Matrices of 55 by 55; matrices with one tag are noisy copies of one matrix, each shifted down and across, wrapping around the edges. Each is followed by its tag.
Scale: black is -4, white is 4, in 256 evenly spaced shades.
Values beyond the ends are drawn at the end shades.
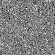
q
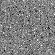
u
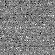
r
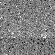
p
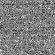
r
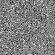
q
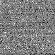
r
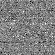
r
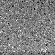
p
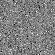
q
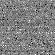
r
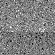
p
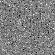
q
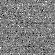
r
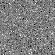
q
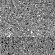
p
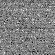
r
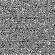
r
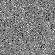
q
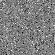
q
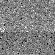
p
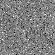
q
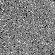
q
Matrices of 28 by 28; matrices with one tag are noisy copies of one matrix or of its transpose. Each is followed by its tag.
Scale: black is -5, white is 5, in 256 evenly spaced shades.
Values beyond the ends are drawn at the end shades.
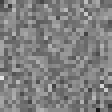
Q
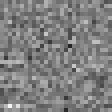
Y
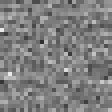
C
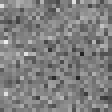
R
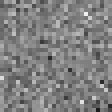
Q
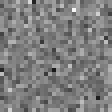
C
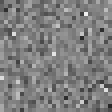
Q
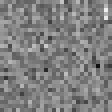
Y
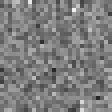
C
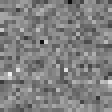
C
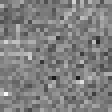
R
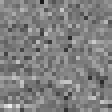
Y
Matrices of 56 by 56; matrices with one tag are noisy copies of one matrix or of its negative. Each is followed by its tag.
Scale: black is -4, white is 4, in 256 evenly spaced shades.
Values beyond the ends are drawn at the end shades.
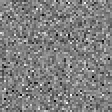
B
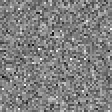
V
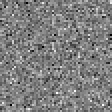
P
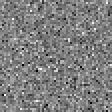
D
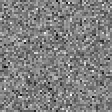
B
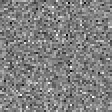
B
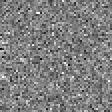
V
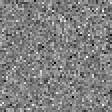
P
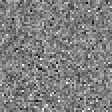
D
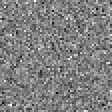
P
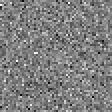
B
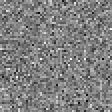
V
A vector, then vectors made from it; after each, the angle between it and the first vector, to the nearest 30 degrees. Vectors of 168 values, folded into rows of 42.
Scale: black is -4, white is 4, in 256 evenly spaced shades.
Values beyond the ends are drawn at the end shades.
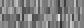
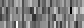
60 degrees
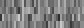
150 degrees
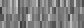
60 degrees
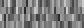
90 degrees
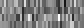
30 degrees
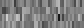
120 degrees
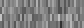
30 degrees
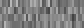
60 degrees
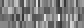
30 degrees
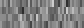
90 degrees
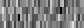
60 degrees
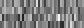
30 degrees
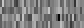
150 degrees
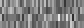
30 degrees
